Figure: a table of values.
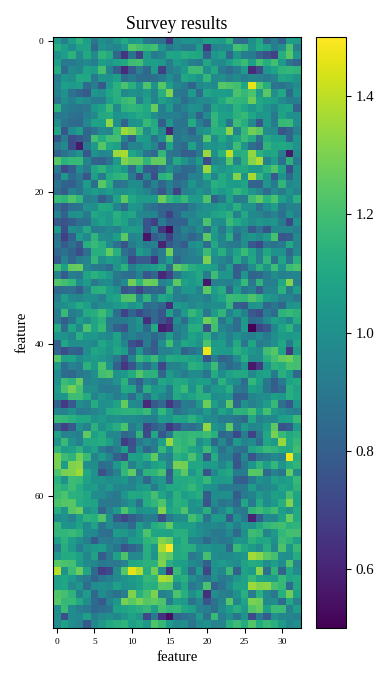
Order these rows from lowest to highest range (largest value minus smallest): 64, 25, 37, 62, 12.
64, 62, 25, 37, 12
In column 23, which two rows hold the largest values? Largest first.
15, 12
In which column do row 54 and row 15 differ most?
31
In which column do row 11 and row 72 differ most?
27
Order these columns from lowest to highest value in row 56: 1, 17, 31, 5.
5, 1, 31, 17
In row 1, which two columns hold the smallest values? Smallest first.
20, 5
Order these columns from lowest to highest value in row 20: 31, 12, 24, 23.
12, 31, 23, 24
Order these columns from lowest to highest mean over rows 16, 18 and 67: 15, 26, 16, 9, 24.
16, 9, 24, 15, 26
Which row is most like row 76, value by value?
25
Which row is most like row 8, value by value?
34
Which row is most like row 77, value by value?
49
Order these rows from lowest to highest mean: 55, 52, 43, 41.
43, 41, 52, 55
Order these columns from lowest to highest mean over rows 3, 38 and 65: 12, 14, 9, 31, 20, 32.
14, 20, 9, 32, 12, 31
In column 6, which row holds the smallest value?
70
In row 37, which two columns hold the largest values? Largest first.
20, 21
